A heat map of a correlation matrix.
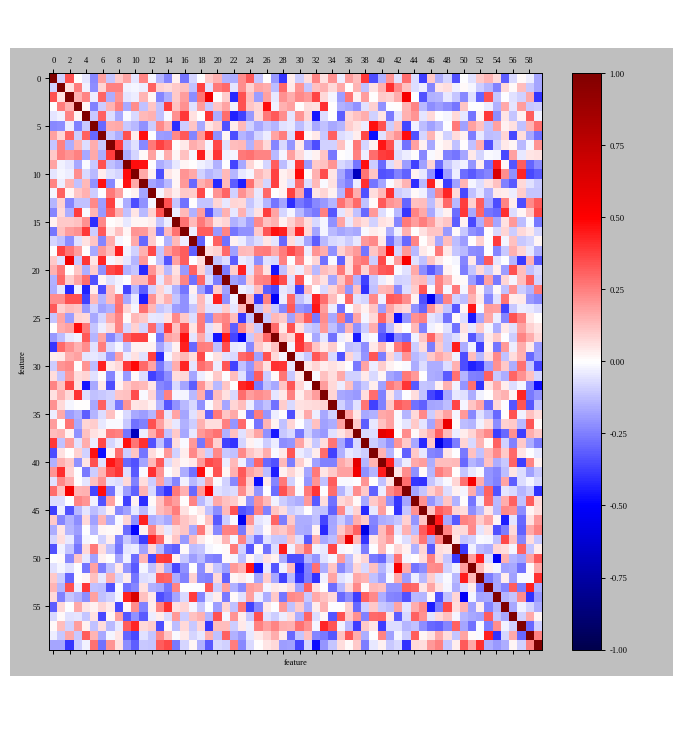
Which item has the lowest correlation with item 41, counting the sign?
27
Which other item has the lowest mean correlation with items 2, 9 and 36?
22
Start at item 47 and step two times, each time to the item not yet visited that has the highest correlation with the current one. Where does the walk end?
11
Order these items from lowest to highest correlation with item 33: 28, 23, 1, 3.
28, 1, 23, 3
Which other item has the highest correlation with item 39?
5
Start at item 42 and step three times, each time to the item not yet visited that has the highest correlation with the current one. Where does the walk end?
32
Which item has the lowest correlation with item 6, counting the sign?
39
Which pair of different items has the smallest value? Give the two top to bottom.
10, 37
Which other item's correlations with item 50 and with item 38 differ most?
54
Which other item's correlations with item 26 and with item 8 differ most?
40
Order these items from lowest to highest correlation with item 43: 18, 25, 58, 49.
25, 58, 49, 18
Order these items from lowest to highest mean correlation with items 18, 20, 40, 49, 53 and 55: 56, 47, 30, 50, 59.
50, 59, 47, 30, 56
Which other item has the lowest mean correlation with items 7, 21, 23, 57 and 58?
46
